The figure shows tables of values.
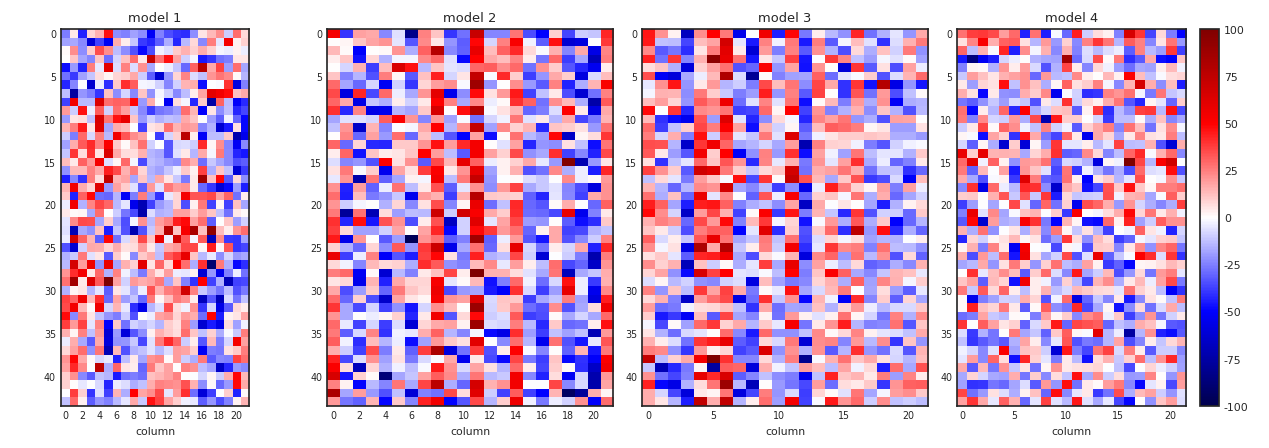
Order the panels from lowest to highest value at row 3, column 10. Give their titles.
model 2, model 3, model 1, model 4
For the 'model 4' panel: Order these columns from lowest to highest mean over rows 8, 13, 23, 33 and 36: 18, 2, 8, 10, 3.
3, 8, 2, 18, 10
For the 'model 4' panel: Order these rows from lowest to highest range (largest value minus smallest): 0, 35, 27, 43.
27, 43, 0, 35
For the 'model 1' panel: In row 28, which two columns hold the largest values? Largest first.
2, 1
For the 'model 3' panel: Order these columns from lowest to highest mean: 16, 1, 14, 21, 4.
1, 21, 14, 16, 4
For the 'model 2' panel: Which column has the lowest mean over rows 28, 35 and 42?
18
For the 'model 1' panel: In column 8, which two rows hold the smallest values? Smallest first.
23, 20
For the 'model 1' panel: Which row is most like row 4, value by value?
17
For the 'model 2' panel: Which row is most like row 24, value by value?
0
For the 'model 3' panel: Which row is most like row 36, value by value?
26
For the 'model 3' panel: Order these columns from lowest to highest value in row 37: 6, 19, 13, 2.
2, 19, 6, 13
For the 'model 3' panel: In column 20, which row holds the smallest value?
17
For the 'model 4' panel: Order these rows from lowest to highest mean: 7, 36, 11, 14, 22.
36, 7, 22, 11, 14
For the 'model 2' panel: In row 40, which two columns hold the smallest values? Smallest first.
4, 20
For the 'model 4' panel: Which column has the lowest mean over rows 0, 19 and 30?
21
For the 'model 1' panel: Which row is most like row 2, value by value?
21
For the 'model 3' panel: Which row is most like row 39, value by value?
33
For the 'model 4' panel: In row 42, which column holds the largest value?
9
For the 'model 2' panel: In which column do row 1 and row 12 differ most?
19
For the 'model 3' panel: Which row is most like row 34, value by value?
30
